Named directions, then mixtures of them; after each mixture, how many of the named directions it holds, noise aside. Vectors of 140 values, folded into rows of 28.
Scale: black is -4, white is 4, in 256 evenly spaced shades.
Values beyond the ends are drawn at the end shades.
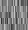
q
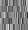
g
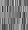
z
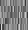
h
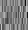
four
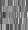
three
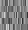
one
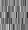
two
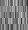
three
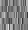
one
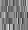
one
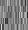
two
